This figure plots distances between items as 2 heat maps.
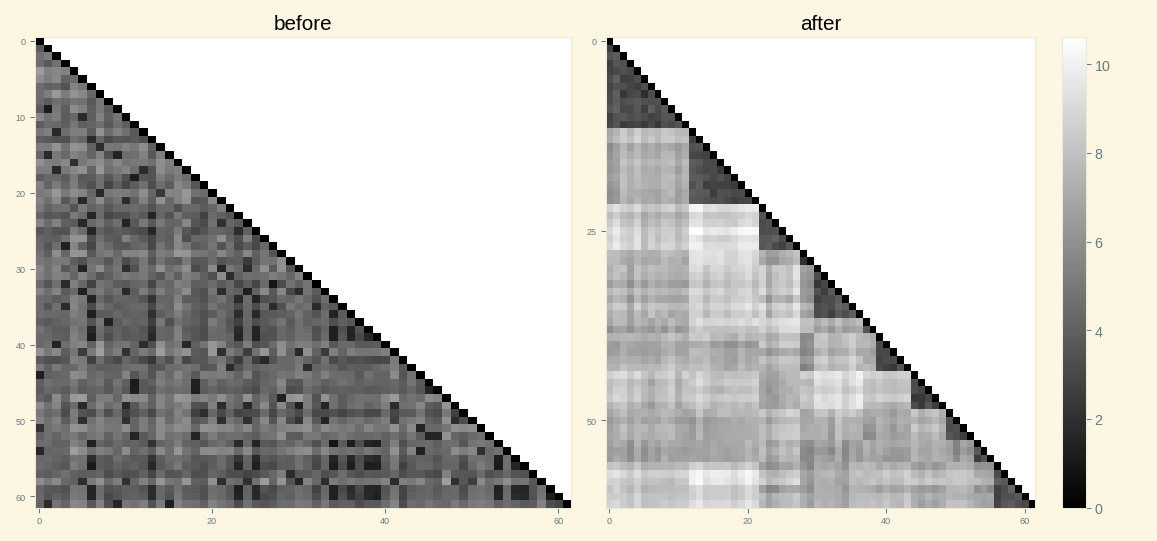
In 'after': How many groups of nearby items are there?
11
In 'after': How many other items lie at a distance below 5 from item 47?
4
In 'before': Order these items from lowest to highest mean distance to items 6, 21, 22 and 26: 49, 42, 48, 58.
42, 49, 48, 58
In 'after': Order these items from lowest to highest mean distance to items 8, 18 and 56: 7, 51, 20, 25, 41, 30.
7, 20, 41, 51, 30, 25
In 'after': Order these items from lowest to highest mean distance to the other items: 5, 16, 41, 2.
5, 41, 2, 16
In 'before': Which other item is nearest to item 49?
19
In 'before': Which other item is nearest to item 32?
27
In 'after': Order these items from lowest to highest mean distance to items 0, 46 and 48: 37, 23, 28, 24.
23, 24, 37, 28
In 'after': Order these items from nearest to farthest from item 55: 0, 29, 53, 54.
53, 54, 29, 0
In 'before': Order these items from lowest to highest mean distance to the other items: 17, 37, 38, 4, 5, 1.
38, 37, 1, 5, 17, 4
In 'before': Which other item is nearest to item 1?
9
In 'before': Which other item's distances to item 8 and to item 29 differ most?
37
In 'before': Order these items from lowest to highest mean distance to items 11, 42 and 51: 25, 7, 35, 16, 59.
25, 59, 35, 7, 16
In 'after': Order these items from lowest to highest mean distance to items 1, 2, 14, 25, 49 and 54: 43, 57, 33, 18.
18, 43, 33, 57
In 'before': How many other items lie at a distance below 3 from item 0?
3
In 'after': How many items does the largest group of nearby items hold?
12
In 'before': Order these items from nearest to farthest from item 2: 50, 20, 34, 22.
34, 22, 50, 20
